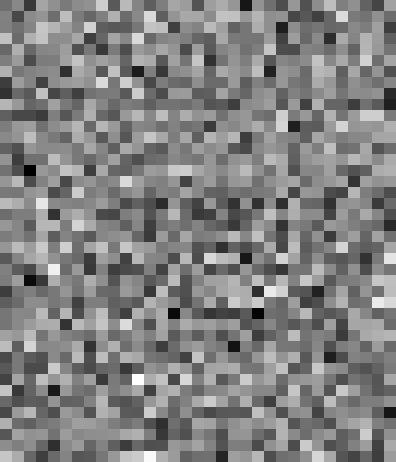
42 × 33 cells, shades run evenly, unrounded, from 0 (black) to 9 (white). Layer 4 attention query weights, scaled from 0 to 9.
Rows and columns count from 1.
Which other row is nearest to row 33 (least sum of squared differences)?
8
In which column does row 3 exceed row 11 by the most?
4
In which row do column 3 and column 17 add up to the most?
32
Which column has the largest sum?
12
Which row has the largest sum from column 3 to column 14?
23
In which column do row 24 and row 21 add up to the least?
21
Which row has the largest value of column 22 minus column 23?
7
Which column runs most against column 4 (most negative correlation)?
24
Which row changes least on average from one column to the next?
39
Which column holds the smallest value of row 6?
18
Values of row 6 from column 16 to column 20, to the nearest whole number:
4 7 2 4 5
